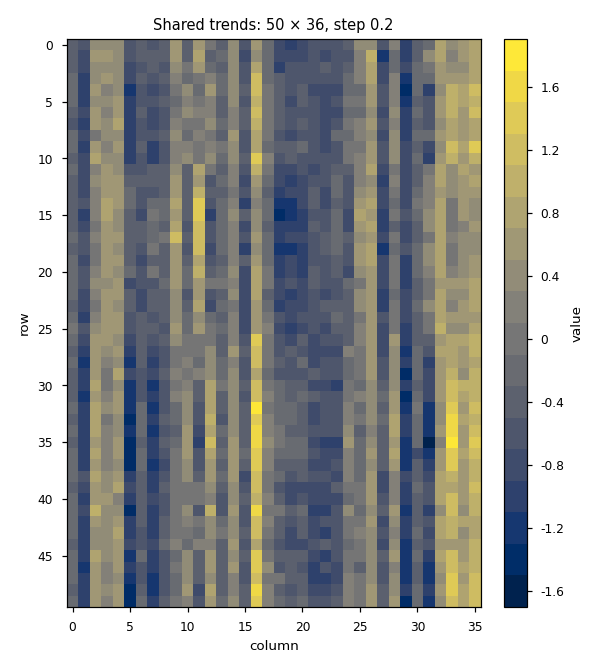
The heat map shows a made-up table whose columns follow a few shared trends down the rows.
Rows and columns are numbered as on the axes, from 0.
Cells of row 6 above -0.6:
24
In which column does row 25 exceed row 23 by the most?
12
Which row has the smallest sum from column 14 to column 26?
14
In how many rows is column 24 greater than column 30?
26
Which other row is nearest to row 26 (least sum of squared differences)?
3
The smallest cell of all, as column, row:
31, 35
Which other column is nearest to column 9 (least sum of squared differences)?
25
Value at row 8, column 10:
-0.2
